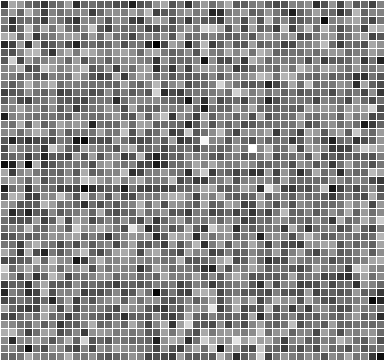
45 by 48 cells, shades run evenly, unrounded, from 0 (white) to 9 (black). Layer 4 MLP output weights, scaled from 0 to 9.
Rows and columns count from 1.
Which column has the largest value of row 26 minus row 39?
27
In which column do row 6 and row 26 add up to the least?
26
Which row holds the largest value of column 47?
38
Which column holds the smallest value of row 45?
33
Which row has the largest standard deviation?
24
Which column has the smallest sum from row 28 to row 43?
17
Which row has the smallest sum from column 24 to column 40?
43
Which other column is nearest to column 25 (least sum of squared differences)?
14
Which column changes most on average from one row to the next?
4
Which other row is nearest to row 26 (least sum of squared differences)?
42
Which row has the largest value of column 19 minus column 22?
6
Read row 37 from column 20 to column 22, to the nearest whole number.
9 6 5
